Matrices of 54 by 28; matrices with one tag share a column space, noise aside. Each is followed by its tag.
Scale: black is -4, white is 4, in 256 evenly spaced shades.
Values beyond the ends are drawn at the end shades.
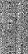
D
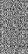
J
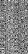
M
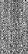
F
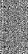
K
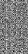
M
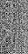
D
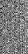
D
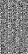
D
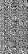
K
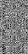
D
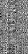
D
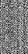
K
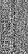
F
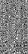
F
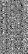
M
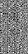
D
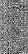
K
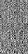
F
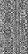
D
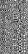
M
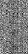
D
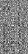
J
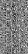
J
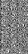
J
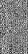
D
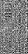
D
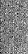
D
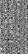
M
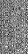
J
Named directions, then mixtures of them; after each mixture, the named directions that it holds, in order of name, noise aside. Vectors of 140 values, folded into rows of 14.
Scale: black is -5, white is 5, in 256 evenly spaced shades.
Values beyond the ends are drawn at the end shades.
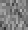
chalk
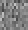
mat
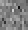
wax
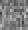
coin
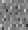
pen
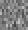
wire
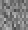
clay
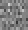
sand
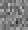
sand.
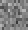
mat, pen, sand.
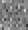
pen.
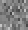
clay, pen.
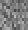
clay.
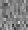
clay, sand, wire.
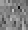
wax.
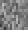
chalk, clay, mat.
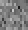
wax.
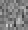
wire.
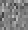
mat.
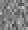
wire.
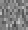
wire.
